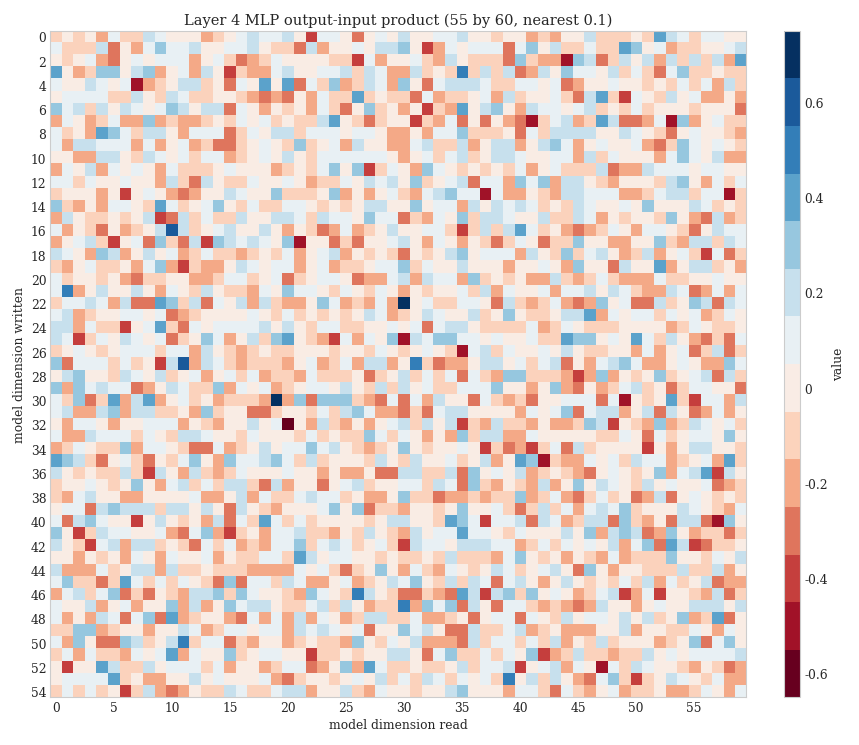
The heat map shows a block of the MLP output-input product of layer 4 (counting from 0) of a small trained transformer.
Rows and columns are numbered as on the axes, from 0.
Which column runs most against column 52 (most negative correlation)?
13
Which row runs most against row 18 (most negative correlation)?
49
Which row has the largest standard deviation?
30
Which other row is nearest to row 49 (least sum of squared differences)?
38
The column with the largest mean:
0
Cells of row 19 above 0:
19
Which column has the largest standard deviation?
35
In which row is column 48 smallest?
32
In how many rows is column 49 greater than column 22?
24
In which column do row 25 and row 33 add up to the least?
2
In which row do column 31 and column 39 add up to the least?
7
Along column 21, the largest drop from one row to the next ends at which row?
17
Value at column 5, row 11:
0.1
